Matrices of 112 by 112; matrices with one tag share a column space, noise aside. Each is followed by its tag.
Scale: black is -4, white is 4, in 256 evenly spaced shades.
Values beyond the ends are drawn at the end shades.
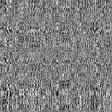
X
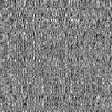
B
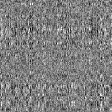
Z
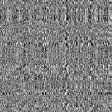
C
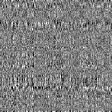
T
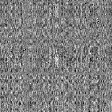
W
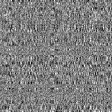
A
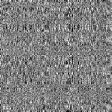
A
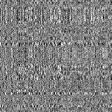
C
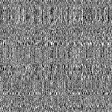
C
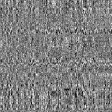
X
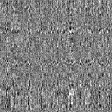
X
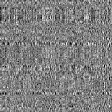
C
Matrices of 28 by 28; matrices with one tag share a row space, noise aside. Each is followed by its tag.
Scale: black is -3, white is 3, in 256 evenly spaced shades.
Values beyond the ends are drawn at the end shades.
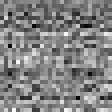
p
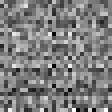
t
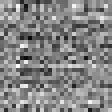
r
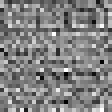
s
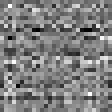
p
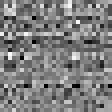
p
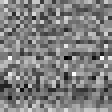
s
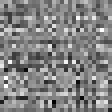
t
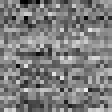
r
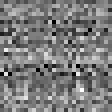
t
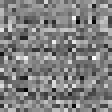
t
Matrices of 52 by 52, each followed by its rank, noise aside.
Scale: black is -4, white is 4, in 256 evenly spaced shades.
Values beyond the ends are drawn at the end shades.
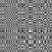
two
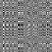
two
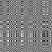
one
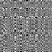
three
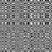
two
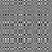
one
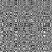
four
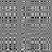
two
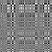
one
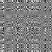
three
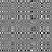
two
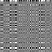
one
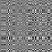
two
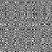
four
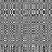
two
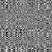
four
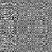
four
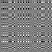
one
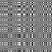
one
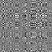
three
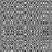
three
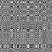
two
